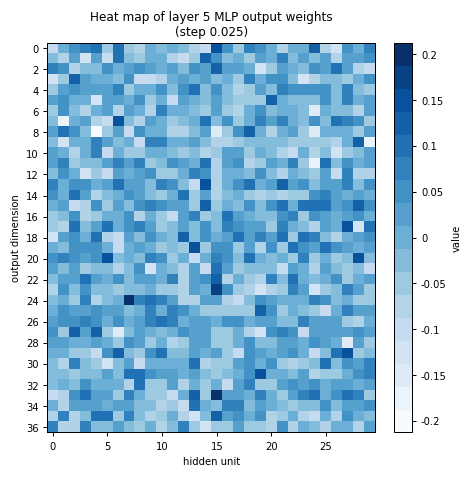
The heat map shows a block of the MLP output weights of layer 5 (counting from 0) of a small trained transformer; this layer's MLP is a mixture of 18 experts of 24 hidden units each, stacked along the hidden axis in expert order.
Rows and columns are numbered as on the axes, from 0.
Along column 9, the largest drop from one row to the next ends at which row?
21
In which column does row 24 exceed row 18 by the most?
7
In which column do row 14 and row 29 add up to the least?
4
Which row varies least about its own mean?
26
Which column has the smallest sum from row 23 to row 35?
12
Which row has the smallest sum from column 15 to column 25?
9
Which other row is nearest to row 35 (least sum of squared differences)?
6
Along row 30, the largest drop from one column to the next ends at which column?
14
